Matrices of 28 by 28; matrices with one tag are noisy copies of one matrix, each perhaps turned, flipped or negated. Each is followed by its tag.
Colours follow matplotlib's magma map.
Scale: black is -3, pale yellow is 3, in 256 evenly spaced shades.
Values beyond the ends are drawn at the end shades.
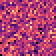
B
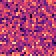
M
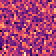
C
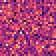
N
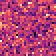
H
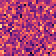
H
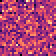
B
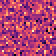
N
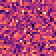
N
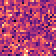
H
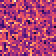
C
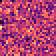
B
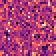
B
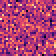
B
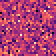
N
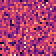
B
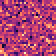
M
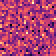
H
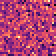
C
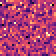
C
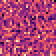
M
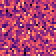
H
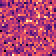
M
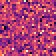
H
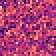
C
